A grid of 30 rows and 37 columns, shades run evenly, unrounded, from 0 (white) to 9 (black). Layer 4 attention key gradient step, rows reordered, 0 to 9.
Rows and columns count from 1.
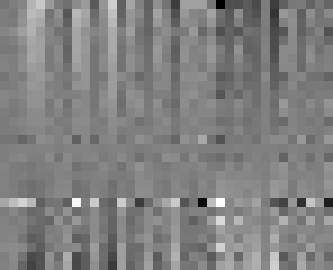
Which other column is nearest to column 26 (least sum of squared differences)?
28
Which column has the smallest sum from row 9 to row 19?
13
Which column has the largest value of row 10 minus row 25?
25
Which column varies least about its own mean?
30
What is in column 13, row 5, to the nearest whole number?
3
